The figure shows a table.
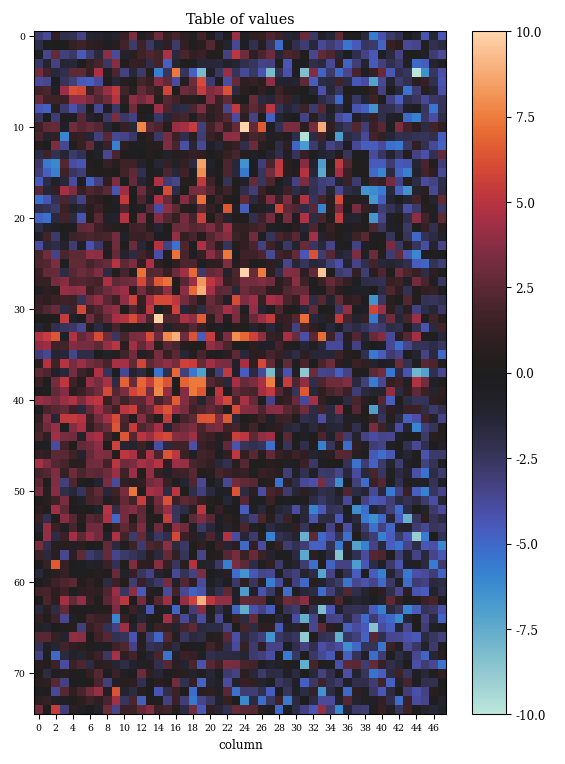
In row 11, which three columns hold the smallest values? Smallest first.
31, 35, 3
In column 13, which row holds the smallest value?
63
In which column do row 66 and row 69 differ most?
23
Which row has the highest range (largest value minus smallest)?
4
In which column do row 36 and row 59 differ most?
24
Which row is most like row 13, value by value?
32
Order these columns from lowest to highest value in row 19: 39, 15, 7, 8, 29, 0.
0, 39, 8, 7, 29, 15
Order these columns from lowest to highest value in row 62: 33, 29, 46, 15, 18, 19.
33, 46, 29, 15, 18, 19
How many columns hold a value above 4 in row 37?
3
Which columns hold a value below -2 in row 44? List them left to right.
36, 38, 39, 40, 41, 45
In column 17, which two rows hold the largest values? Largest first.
38, 36
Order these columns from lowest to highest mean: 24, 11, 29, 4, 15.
29, 24, 4, 11, 15
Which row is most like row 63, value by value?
59
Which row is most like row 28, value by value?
62
